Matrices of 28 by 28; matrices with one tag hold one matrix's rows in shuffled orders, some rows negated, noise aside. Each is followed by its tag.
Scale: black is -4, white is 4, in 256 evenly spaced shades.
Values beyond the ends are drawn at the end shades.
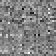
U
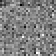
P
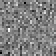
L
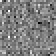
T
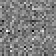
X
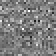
U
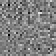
T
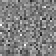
L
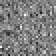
L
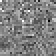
U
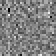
T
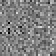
T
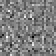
X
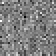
L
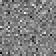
L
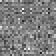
U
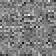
U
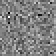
T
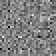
T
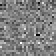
P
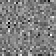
T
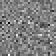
T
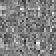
P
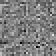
P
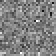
P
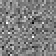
X
